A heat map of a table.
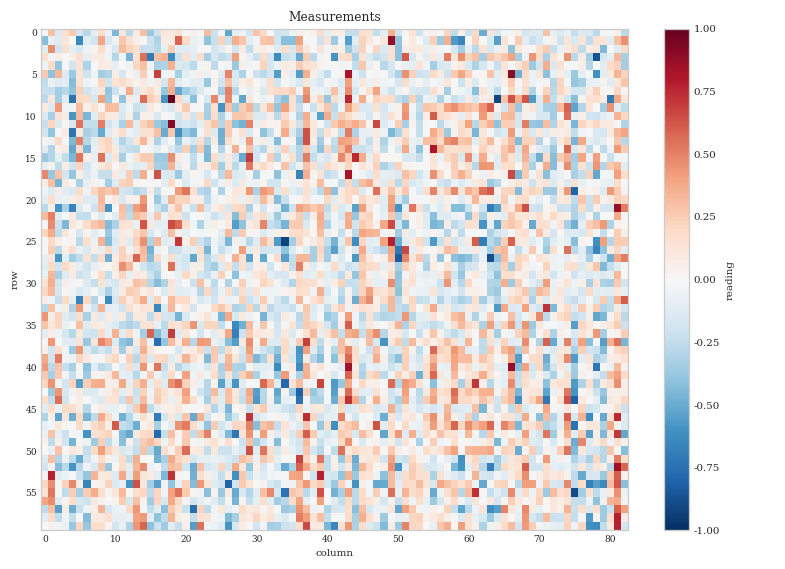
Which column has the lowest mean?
75
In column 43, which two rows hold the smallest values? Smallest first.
1, 2
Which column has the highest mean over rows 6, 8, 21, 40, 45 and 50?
14
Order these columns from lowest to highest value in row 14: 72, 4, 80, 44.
4, 72, 44, 80
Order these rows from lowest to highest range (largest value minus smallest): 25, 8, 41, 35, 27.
41, 35, 27, 25, 8
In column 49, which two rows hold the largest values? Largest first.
1, 25
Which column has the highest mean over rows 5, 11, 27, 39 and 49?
43
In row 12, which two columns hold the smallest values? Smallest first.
4, 19
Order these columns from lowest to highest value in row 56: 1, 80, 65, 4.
65, 4, 80, 1
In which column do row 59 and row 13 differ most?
26
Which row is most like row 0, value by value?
45
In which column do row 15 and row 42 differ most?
5
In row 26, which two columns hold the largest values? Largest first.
51, 74
